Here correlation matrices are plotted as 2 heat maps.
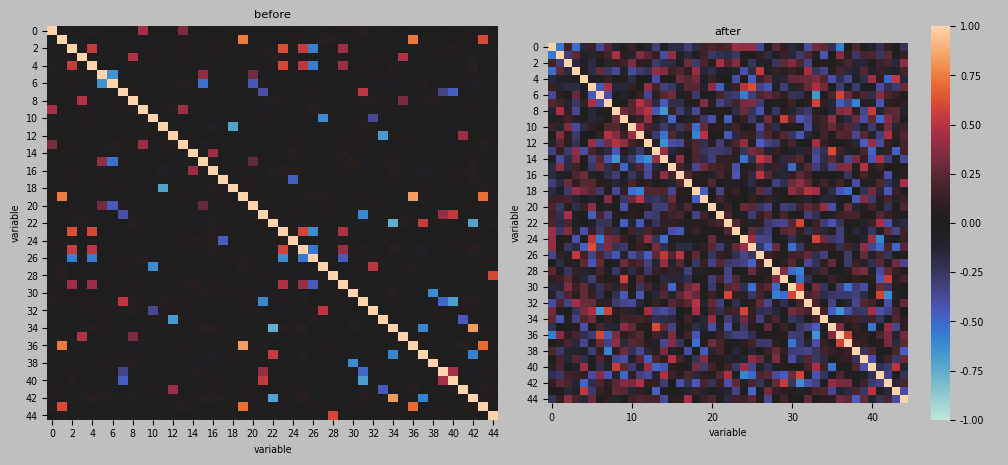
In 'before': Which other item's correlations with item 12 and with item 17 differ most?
33
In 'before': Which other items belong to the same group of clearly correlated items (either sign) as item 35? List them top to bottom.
3, 8
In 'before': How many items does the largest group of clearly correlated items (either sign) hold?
6
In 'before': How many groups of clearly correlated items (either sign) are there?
14
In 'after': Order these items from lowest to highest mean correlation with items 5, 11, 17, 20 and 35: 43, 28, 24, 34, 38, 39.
38, 43, 28, 39, 24, 34
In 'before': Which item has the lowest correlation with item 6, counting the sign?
5
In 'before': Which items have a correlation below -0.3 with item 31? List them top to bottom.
21, 39, 40
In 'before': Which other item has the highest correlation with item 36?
19
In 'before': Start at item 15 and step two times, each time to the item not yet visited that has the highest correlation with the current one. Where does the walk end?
20
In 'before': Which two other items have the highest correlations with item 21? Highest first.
40, 39
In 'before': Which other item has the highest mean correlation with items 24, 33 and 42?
34
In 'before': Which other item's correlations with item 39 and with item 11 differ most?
18
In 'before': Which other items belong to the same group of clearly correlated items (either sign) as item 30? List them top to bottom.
38
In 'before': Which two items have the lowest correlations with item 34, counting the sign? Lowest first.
22, 37
